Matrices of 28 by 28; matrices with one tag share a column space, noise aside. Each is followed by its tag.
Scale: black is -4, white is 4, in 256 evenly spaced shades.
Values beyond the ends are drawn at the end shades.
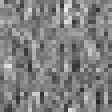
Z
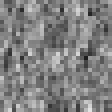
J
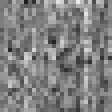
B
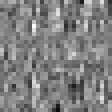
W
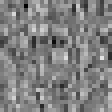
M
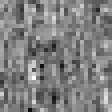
Z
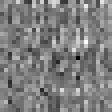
B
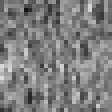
Z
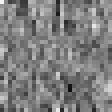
W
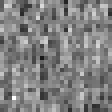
M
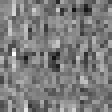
J
